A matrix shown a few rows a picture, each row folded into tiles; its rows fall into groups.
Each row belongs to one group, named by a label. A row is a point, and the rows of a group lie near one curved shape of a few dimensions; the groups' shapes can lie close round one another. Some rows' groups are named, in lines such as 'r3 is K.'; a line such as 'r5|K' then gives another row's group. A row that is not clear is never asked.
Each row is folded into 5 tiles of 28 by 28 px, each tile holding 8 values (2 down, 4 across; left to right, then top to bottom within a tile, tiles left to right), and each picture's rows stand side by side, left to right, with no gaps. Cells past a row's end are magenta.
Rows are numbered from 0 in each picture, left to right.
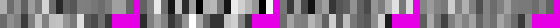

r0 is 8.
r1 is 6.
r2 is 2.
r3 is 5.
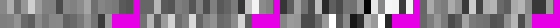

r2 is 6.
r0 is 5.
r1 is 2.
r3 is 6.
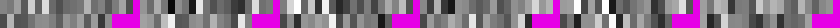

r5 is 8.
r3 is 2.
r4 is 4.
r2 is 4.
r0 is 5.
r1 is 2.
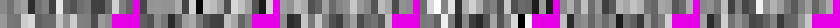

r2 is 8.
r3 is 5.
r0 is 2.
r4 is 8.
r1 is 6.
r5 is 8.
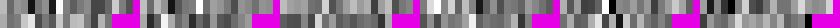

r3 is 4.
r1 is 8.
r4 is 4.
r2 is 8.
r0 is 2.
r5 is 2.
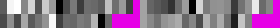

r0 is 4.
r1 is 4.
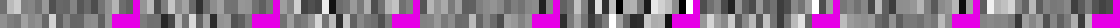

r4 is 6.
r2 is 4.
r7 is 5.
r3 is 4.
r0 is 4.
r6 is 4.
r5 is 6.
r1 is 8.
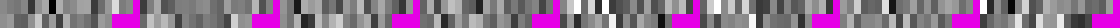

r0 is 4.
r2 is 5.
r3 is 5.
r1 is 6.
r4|4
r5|4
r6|4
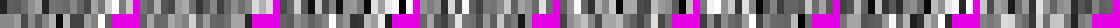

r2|6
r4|6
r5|4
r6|6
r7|2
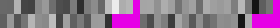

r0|2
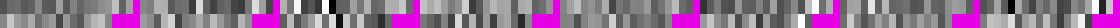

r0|6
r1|2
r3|8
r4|4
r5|6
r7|6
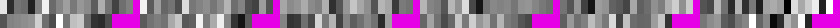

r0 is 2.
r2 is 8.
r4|2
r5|6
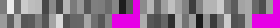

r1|8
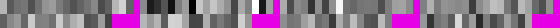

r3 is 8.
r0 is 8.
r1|4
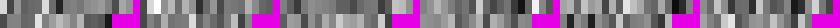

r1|4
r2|8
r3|2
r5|2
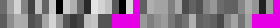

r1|4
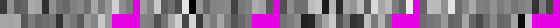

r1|4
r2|6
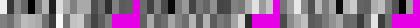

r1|2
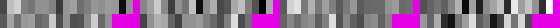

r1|6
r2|4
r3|6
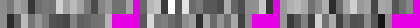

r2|8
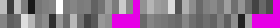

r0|8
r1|5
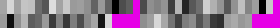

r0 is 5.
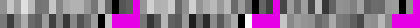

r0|5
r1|5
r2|4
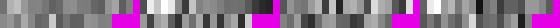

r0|4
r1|5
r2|6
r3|4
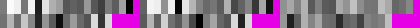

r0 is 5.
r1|5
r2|8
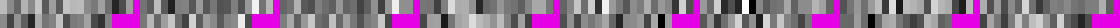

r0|5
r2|2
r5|4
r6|6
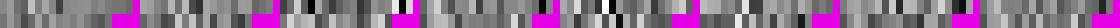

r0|5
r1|8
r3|6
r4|4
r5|8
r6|6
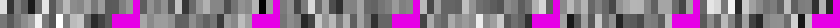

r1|4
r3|8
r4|8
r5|5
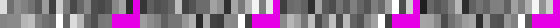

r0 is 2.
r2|6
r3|6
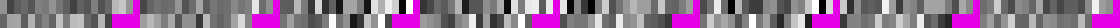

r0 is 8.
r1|6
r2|6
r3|6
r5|6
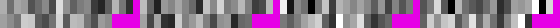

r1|5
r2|2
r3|6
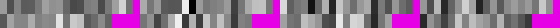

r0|8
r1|4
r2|2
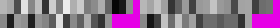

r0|5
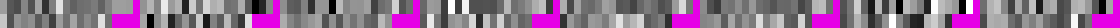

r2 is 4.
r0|8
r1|5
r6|6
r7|6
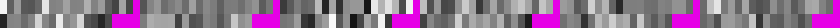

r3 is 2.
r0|2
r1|6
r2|6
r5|4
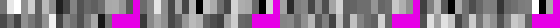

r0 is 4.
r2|8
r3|6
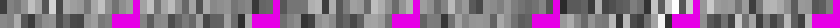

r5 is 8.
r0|6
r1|5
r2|6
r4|6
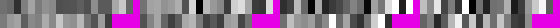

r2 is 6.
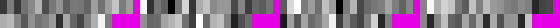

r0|6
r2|4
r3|5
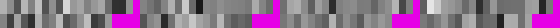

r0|5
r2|4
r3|4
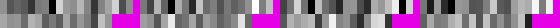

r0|4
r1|2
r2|6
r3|2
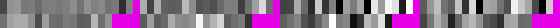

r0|6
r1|8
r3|6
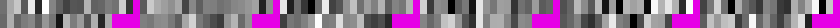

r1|4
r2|2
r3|2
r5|6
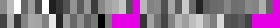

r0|4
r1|8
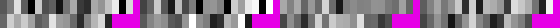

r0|6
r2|8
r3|6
